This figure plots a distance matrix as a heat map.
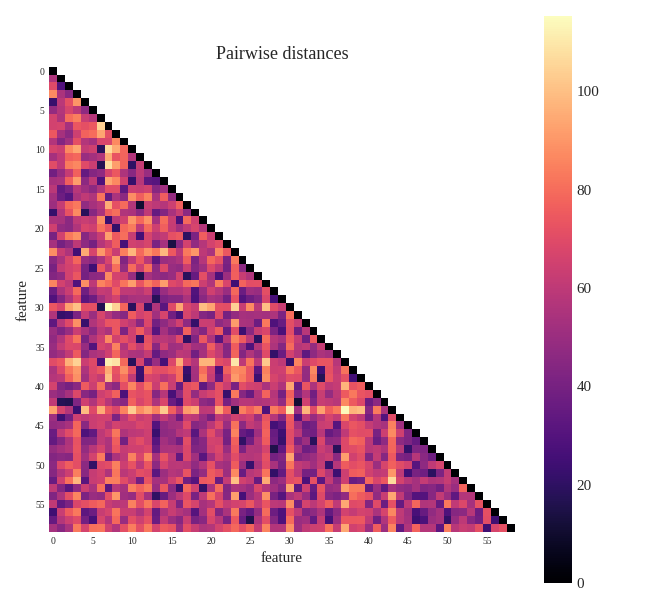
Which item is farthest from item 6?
7
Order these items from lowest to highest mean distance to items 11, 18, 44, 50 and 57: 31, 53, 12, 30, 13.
13, 31, 53, 12, 30
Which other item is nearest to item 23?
43
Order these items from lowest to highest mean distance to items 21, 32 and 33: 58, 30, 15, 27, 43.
15, 58, 30, 27, 43
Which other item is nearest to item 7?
19
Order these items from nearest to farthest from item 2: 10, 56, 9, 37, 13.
9, 13, 56, 10, 37
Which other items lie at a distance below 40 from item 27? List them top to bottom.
3, 23, 43
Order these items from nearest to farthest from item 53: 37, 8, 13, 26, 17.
13, 8, 26, 17, 37
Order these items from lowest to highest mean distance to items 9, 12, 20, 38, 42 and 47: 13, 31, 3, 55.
31, 13, 55, 3
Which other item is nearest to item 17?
11
